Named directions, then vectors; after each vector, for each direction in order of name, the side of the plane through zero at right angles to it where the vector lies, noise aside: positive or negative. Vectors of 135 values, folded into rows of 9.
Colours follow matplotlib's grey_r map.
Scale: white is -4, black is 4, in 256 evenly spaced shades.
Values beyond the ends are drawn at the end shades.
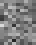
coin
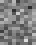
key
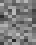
positive, negative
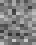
negative, positive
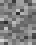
negative, negative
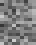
negative, positive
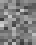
positive, positive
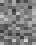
negative, positive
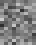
negative, negative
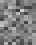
positive, positive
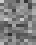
negative, positive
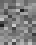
negative, negative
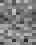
positive, negative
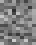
negative, positive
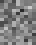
negative, negative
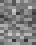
positive, negative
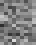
negative, positive
